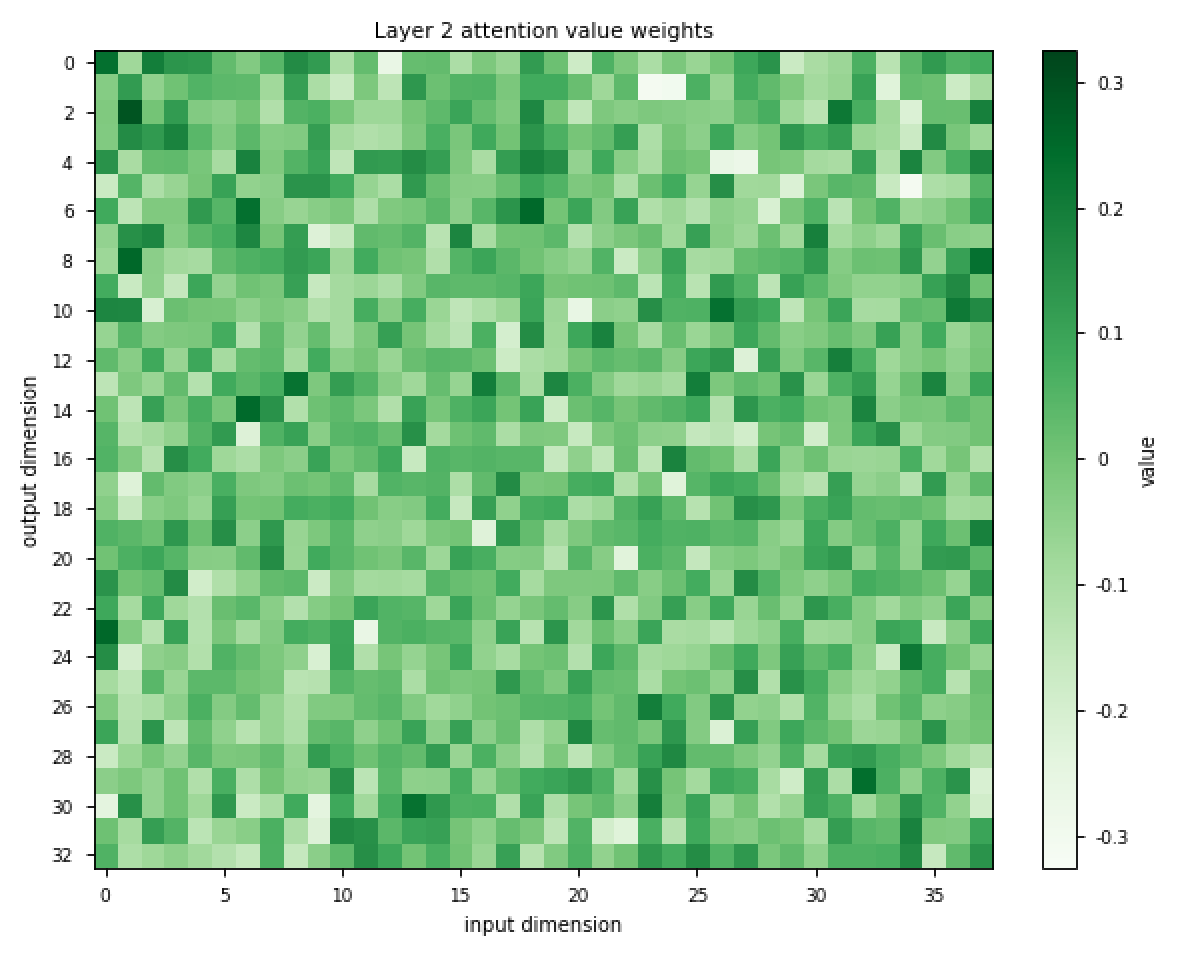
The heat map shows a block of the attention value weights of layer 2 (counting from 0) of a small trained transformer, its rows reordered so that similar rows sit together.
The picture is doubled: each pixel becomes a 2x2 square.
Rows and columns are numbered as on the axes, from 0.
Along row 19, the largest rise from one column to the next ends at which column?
17
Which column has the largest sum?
18
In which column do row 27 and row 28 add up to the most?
24
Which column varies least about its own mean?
7
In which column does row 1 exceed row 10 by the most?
20
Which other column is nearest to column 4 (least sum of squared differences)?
22
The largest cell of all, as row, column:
2, 1
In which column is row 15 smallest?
6
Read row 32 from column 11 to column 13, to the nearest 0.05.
0.15 0.1 0
